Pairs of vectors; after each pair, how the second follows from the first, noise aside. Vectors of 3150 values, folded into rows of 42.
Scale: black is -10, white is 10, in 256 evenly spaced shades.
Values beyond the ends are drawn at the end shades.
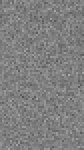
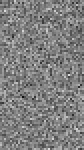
scaled up.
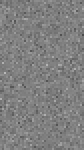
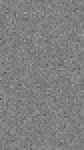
negated, shrunk.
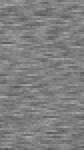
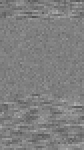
reversed, partly zeroed.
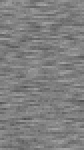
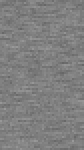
negated, shrunk.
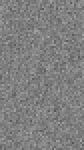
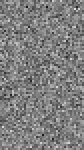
wrapped around, scaled up.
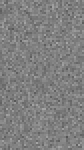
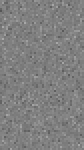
partly zeroed.
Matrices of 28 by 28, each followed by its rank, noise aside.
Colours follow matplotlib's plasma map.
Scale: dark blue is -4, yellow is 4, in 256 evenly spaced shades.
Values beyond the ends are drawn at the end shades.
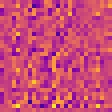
four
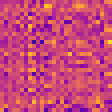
four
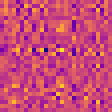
four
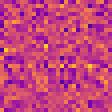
six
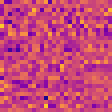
six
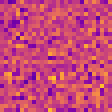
eight
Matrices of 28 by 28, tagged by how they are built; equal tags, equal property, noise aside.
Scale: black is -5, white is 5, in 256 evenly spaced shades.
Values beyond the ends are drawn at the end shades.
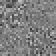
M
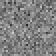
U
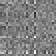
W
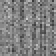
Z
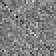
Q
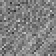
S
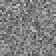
U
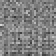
Z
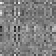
W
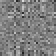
W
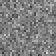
U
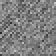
S
